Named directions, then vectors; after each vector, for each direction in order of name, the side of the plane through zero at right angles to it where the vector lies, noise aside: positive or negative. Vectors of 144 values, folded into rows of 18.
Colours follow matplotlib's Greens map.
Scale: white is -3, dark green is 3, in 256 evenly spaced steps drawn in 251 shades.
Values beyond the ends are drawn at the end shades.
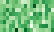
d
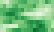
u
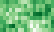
positive, negative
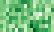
negative, positive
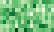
positive, positive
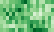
negative, positive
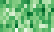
negative, negative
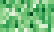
negative, negative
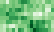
negative, positive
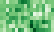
negative, positive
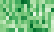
negative, positive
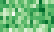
negative, negative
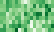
positive, negative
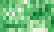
positive, negative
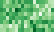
negative, positive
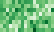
negative, positive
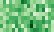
negative, positive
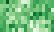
positive, negative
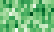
negative, negative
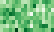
positive, positive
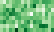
positive, positive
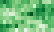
negative, negative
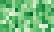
negative, negative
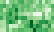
negative, positive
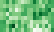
positive, negative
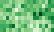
positive, negative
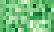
positive, negative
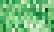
positive, negative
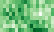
negative, positive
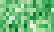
positive, negative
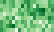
negative, negative
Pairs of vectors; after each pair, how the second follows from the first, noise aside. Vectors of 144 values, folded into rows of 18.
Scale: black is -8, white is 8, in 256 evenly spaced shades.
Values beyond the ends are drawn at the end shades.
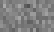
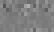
negated, partly zeroed.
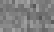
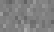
reversed, partly zeroed.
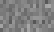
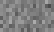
negated.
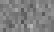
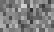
reversed, scaled up.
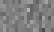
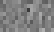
negated.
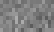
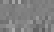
wrapped around, partly zeroed.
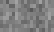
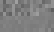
wrapped around, partly zeroed.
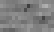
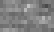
negated.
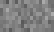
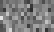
reversed, scaled up.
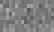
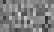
wrapped around, scaled up.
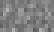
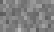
wrapped around.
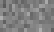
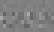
partly zeroed.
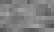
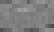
partly zeroed.
